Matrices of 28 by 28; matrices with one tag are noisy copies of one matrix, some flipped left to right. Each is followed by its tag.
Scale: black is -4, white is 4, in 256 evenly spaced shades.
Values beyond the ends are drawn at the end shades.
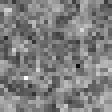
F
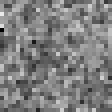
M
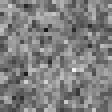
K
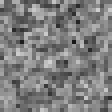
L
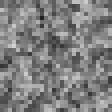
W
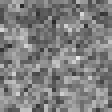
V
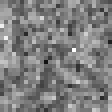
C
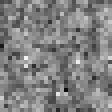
C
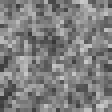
W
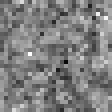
C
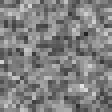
W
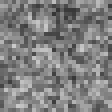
V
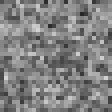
M
